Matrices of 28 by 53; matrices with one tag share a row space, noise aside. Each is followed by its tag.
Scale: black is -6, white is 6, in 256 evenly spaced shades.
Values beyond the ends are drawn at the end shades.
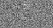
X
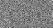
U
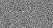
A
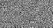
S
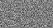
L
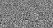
S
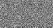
L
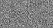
A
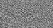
L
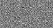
A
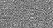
S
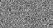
U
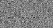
L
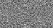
X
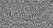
U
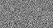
A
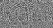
A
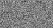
X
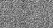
S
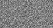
A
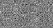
S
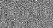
L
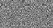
U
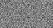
U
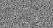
S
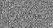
A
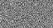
L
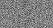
X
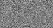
X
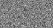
X
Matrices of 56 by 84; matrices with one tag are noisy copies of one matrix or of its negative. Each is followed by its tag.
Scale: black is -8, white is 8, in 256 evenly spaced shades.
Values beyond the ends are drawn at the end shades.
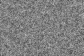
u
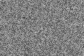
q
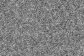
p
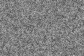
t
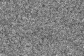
q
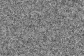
t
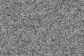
t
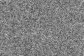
q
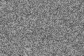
q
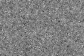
q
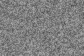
u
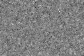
u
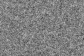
u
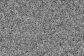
p
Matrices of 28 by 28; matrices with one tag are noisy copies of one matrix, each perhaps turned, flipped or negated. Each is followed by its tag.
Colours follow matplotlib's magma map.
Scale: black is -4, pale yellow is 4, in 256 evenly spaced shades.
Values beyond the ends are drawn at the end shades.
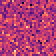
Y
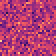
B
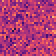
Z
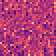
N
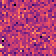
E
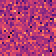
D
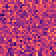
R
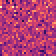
N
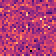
B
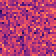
Z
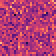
Y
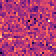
Y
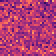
E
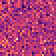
E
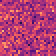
Z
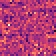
R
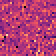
R
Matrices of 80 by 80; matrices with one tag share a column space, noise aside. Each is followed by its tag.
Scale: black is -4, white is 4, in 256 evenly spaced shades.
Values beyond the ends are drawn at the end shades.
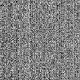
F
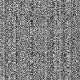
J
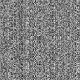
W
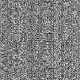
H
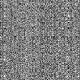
W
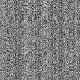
J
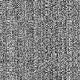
J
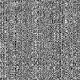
H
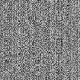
J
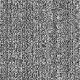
F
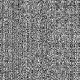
F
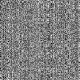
F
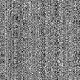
J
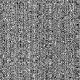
F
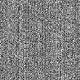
F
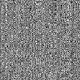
F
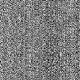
J
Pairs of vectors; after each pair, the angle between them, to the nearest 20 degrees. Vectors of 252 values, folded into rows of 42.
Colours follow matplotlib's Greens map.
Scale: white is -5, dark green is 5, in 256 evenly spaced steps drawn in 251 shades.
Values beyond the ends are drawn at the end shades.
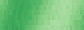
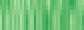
120 degrees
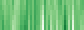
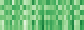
120 degrees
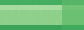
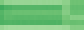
160 degrees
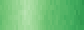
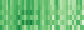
120 degrees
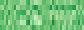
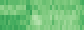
60 degrees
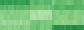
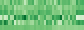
100 degrees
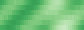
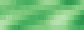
80 degrees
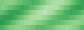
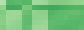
100 degrees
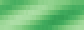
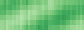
20 degrees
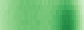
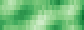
100 degrees
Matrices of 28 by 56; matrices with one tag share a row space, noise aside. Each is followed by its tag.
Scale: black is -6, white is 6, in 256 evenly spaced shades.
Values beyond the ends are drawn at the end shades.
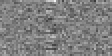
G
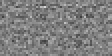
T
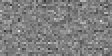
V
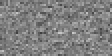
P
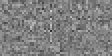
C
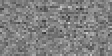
T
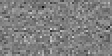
C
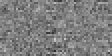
G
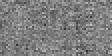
T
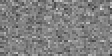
P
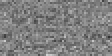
G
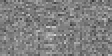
G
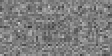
V
